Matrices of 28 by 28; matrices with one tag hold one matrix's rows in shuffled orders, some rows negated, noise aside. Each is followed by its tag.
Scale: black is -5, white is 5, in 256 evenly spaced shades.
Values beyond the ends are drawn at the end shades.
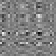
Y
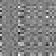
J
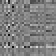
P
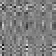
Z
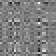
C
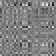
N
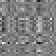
Y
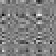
Y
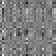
Z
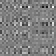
N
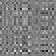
N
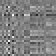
P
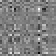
C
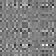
N
